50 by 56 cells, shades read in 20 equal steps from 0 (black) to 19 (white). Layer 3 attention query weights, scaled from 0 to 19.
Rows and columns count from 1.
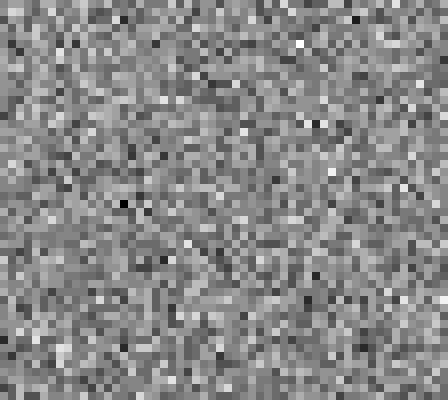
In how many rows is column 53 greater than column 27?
23
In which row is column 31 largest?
17
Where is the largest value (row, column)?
6, 38
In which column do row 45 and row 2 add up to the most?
37
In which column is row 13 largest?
21
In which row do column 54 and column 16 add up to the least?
26
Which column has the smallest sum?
4
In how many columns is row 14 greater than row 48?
31
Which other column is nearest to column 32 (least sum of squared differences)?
54
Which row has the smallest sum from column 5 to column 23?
22
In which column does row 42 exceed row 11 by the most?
3
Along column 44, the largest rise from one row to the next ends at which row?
18
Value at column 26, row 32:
5
